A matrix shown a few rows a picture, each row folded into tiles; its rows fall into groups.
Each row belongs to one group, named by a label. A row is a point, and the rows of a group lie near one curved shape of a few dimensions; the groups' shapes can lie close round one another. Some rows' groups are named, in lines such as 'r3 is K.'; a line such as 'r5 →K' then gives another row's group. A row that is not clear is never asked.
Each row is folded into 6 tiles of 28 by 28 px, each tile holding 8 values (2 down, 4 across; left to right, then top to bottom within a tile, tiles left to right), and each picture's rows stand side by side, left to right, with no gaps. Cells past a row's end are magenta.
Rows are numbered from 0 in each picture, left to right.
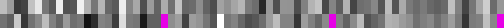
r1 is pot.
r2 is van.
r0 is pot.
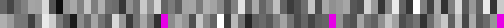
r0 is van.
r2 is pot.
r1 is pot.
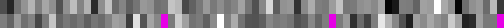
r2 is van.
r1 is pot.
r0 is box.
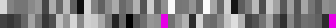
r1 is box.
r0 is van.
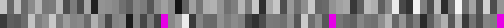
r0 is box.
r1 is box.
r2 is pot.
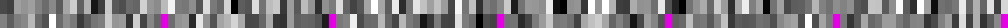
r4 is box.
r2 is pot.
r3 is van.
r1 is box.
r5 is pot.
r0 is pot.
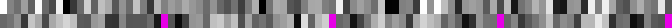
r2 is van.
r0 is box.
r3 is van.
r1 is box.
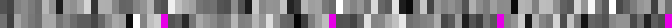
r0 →box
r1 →van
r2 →box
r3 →pot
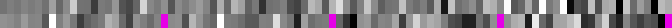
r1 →pot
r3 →box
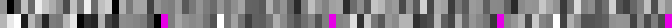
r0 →box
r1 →pot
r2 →box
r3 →pot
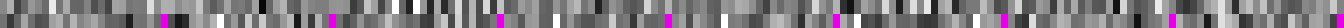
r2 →pot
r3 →pot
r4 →pot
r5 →box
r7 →van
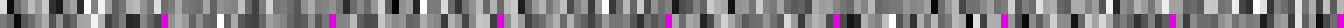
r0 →van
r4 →van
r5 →box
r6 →van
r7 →pot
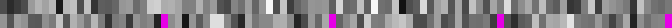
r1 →van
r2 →box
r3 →box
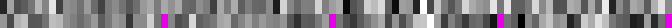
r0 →van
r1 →van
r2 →van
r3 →van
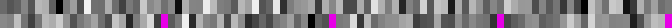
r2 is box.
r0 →van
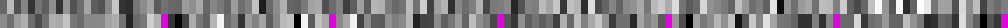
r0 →van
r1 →box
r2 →box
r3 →van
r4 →van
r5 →pot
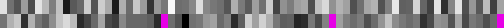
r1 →van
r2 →pot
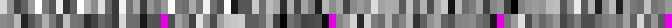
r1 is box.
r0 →pot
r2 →box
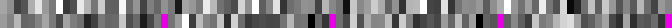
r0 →pot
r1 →pot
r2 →pot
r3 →box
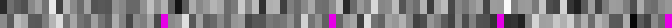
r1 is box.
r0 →van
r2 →box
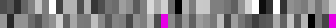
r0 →van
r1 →pot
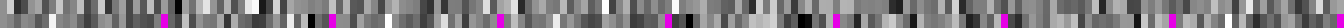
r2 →pot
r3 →pot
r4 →van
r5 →van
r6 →box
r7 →pot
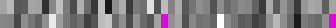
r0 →pot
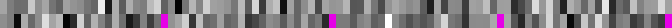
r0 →van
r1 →box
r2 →pot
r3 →van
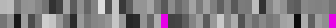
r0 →van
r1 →box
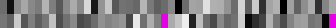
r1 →box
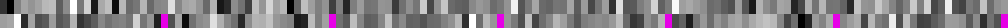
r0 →box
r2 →box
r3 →van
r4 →van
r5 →pot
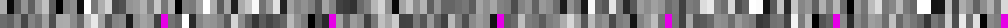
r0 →van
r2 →van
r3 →van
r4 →pot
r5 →pot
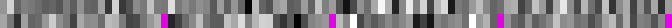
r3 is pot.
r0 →van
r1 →van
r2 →box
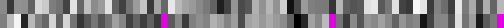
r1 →van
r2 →pot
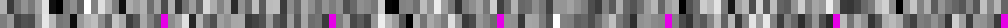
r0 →van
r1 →box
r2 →van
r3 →pot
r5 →van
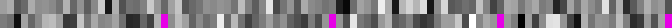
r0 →van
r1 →pot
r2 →box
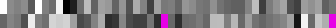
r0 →box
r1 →box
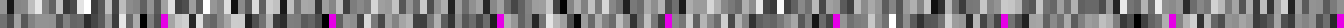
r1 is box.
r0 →pot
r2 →box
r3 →van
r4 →pot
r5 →pot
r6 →van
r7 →box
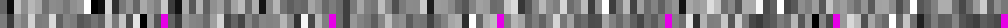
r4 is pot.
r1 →box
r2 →box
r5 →pot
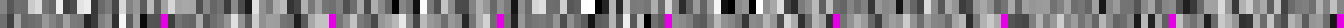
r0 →pot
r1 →van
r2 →van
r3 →pot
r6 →box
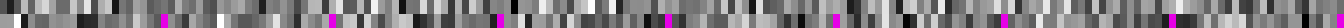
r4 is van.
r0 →box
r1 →pot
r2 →box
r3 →pot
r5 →van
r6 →box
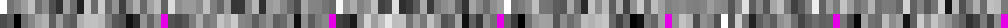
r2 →box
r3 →van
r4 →pot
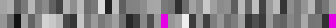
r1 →box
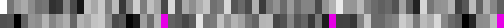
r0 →van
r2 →van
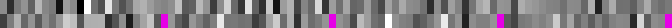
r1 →pot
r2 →pot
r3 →box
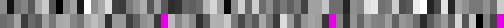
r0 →van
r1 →van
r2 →pot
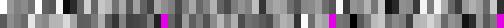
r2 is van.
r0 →box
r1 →box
